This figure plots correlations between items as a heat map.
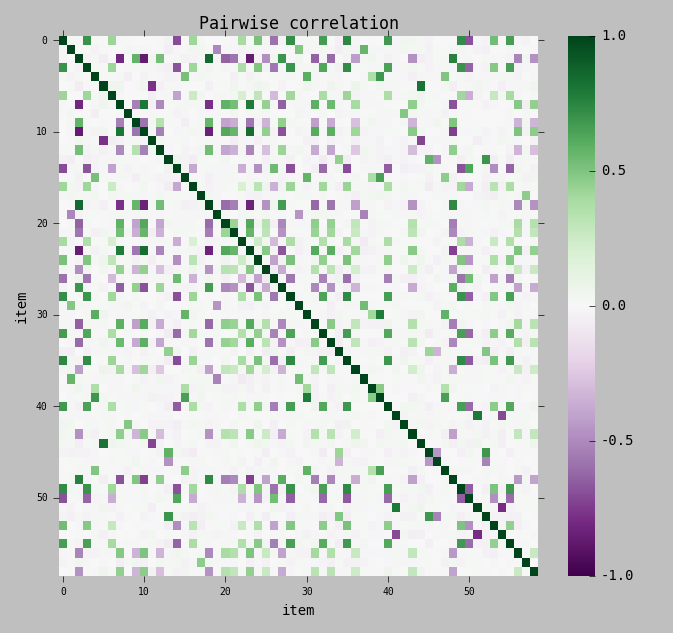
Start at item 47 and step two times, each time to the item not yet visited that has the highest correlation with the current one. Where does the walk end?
30
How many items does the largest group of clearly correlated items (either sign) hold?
18
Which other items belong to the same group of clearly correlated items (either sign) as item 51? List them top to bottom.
41, 54
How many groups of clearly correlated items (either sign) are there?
9
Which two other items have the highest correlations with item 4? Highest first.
39, 30
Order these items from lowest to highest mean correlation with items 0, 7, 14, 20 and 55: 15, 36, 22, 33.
15, 22, 36, 33
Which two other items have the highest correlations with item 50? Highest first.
14, 26
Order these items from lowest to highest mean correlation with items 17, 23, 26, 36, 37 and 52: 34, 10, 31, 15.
15, 34, 31, 10
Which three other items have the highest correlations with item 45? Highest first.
52, 13, 34
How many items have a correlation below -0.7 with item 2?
3
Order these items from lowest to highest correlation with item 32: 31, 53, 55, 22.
31, 22, 53, 55
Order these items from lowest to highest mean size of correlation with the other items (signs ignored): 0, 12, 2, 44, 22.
44, 22, 12, 0, 2
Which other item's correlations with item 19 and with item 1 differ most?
37
